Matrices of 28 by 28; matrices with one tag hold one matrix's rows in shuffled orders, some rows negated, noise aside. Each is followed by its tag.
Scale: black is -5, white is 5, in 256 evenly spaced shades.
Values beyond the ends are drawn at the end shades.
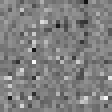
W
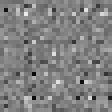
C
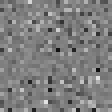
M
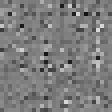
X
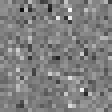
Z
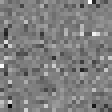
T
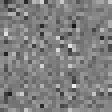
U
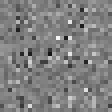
Z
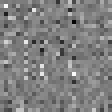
U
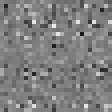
C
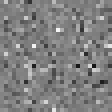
C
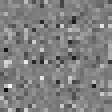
U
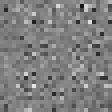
C
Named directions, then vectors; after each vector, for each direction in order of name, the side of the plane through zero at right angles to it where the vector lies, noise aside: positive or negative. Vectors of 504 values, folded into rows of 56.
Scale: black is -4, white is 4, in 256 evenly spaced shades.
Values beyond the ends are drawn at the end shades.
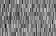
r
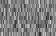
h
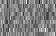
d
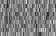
positive, positive, positive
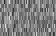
negative, positive, negative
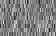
positive, negative, positive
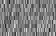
positive, negative, positive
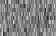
positive, positive, negative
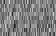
negative, positive, negative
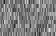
negative, positive, negative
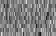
positive, positive, positive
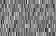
negative, positive, negative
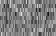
positive, positive, positive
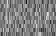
negative, negative, negative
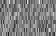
negative, positive, negative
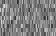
positive, negative, negative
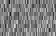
positive, negative, positive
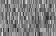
positive, positive, negative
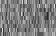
positive, positive, negative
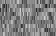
negative, positive, positive
